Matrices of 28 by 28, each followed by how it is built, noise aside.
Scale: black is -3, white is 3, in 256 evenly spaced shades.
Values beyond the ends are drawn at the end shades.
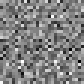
repeating columns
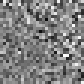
upper triangular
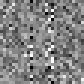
uneven columns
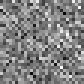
Toeplitz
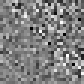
upper triangular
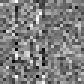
uneven columns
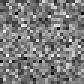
repeating columns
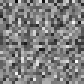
repeating columns
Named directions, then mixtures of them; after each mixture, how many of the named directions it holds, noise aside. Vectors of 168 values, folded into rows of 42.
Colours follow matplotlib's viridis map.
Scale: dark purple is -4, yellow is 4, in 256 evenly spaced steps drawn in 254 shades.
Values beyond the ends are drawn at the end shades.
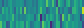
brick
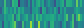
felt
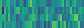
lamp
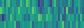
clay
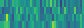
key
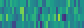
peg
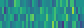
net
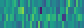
three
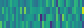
one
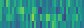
four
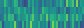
three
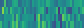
four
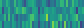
two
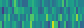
four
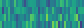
two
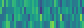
three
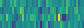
one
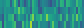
four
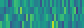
two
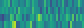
three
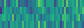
three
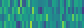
three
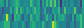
one
